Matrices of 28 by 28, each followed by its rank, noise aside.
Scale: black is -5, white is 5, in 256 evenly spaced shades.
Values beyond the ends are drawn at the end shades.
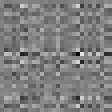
two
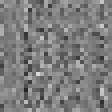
six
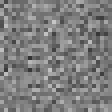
six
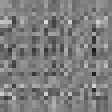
three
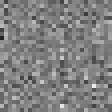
six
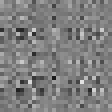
three
